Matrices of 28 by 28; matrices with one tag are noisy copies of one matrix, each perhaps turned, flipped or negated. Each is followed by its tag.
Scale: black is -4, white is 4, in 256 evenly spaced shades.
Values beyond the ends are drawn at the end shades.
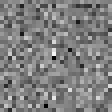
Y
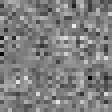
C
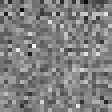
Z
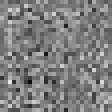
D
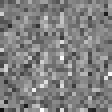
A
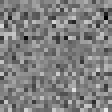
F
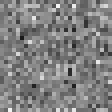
C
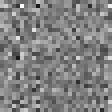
F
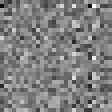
F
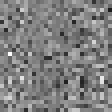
D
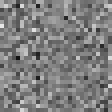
F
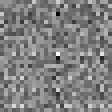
Y
